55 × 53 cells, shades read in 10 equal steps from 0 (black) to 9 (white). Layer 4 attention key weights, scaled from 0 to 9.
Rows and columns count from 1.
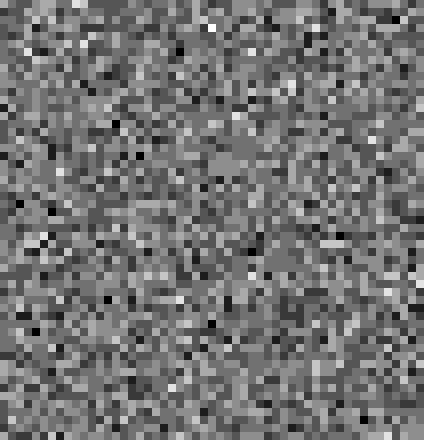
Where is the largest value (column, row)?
27, 4
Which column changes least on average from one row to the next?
36
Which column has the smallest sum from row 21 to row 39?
26
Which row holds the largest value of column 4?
7
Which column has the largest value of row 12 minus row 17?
37
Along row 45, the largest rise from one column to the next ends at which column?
25
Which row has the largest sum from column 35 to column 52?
31
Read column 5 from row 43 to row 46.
5 4 4 3
